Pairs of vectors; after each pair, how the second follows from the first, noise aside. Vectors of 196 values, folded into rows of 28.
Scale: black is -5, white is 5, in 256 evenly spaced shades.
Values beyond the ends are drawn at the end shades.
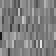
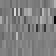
reversed, partly zeroed.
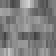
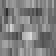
wrapped around.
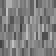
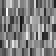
scaled up.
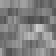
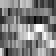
scaled up.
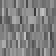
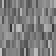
wrapped around.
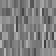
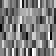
wrapped around, scaled up.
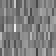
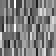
scaled up.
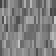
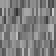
wrapped around.
